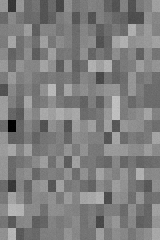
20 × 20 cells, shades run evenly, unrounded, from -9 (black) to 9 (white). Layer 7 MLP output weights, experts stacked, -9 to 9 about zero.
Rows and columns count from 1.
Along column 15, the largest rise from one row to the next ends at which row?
12
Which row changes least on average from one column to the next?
13
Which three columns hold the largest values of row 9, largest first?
15, 4, 1
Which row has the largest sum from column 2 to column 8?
18
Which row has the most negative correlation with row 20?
11
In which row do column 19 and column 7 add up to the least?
16
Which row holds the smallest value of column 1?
8
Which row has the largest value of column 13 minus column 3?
20
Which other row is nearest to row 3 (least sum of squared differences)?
7
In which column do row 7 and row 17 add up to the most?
2
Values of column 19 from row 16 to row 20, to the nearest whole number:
-3 -1 -2 -2 1
